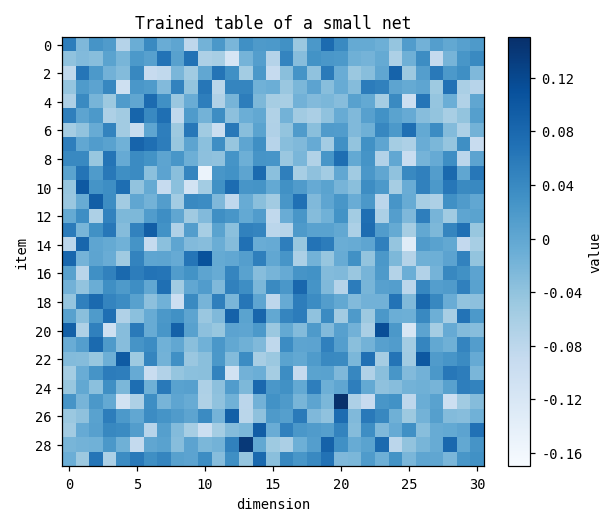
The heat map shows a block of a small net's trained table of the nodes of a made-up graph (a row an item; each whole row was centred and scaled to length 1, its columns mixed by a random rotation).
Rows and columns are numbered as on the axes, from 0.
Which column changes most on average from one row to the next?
12
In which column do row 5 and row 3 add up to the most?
5
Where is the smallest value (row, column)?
9, 10
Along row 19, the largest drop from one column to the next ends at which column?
4
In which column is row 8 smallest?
25
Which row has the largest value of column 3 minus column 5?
6
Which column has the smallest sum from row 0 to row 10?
15
